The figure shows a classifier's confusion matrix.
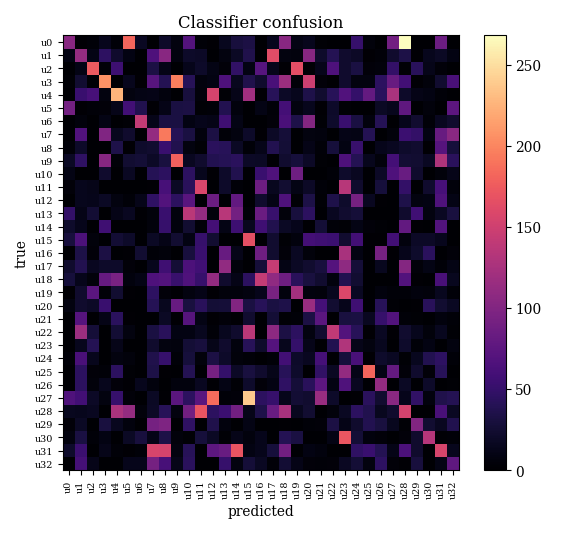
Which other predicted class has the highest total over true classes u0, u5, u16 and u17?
u28
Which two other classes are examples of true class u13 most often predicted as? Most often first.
u10, u11
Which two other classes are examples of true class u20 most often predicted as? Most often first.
u14, u9
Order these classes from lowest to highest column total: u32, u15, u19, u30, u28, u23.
u30, u32, u19, u15, u28, u23
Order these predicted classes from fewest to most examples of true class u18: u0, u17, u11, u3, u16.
u0, u11, u3, u17, u16
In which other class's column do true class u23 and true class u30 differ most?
u17
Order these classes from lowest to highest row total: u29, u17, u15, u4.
u29, u15, u17, u4
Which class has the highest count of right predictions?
u4
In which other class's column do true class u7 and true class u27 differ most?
u15
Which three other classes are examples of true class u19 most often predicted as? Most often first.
u23, u17, u2
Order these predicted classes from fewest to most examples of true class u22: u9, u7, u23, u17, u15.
u9, u7, u23, u17, u15
